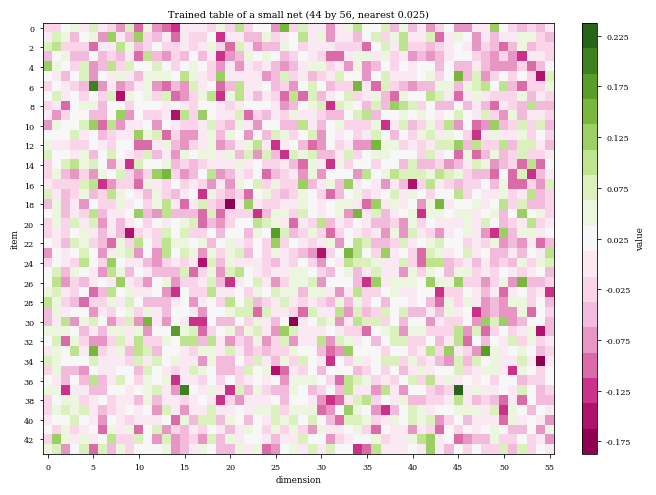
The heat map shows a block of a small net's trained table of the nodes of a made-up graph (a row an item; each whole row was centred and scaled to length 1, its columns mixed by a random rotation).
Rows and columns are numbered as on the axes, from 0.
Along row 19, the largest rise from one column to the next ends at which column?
34
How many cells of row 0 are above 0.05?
8
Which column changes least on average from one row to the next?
1
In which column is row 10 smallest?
37
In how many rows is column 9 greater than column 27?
19
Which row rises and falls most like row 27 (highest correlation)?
40
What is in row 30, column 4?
0.05
